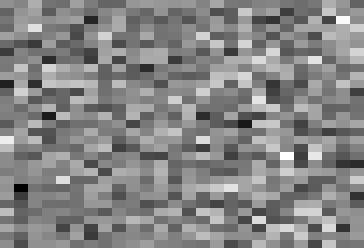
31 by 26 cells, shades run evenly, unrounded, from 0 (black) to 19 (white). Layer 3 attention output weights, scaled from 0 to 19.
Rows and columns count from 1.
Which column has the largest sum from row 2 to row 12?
18
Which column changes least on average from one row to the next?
10
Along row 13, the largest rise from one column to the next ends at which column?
19
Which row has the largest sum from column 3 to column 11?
11
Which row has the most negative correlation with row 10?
26
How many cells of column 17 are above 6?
27
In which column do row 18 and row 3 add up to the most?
25
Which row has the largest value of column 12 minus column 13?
8
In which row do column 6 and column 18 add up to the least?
16
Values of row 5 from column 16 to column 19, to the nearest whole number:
7 8 11 10
